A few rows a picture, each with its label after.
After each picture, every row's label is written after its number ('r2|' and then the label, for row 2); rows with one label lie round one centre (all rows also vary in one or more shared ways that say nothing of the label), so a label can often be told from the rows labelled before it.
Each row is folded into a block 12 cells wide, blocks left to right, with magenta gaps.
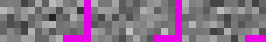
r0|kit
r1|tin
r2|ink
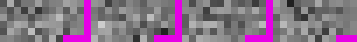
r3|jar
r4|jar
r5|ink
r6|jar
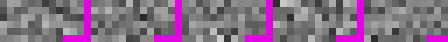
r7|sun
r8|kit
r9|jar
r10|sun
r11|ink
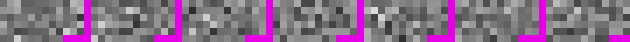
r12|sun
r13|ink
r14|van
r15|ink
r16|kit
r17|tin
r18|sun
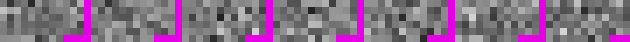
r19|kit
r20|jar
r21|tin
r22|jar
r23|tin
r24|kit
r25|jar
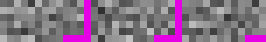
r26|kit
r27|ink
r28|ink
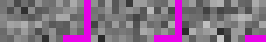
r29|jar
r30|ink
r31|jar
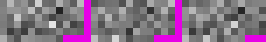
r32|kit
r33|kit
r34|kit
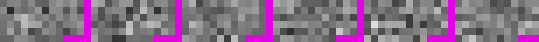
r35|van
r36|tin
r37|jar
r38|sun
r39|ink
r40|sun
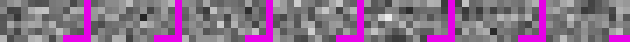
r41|ink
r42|kit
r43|ink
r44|tin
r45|van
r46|jar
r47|sun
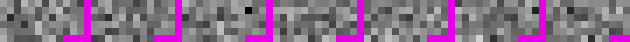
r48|tin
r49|sun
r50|tin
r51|kit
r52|ink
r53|kit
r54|jar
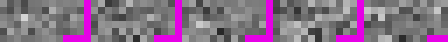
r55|van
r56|jar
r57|jar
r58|jar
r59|kit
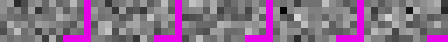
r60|jar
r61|jar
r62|sun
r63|van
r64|van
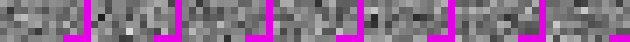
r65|van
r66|tin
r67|jar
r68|sun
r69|kit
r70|kit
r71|ink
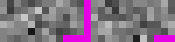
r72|van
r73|jar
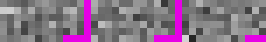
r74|kit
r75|ink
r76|ink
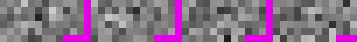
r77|tin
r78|van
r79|jar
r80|ink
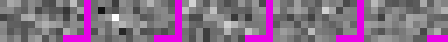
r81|sun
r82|van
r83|sun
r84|tin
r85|sun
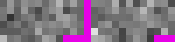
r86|tin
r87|tin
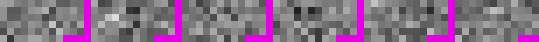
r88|ink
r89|van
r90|jar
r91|jar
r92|sun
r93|ink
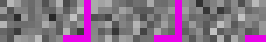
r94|sun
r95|sun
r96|jar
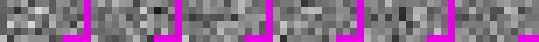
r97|ink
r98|tin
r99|tin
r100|ink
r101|tin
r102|tin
